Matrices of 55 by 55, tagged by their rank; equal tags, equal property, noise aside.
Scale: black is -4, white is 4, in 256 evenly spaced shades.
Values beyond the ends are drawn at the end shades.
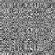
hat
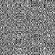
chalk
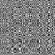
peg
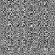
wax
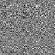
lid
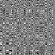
peg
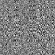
chalk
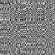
peg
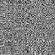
hat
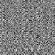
lid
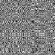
chalk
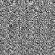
lid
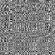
chalk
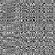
wax
